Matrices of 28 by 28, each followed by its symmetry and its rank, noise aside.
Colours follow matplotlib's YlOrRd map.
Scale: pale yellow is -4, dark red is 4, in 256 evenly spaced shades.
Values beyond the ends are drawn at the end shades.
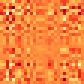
antisymmetric, rank two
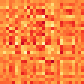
symmetric, rank three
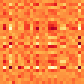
no symmetry, rank one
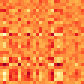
no symmetry, rank one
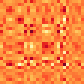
symmetric, rank two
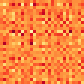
no symmetry, rank two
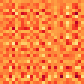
no symmetry, rank two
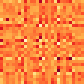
symmetric, rank two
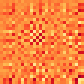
symmetric, rank three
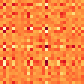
no symmetry, rank two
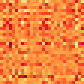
no symmetry, rank three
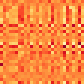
no symmetry, rank one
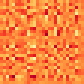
antisymmetric, rank two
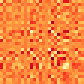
symmetric, rank three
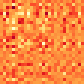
symmetric, rank three
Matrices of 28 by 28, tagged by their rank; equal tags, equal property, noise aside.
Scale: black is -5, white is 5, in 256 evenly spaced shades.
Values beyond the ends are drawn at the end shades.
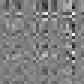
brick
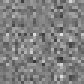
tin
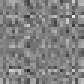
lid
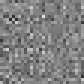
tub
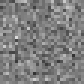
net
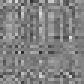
lid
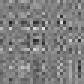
lid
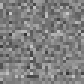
net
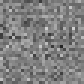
net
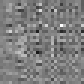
lid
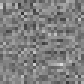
tub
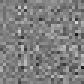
tub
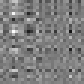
brick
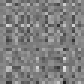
brick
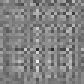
brick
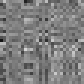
lid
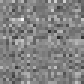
tin
